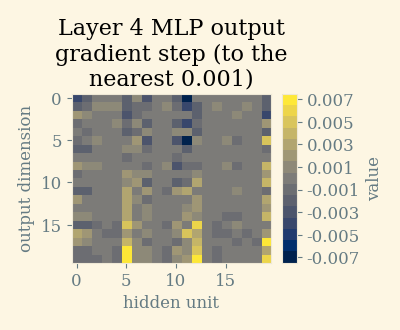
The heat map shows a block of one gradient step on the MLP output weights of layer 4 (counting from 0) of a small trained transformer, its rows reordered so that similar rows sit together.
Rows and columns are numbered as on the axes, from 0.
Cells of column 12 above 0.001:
8
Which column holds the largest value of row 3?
19
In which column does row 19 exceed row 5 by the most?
11
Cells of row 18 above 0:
7
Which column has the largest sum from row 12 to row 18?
5
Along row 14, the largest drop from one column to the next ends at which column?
6
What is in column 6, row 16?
0
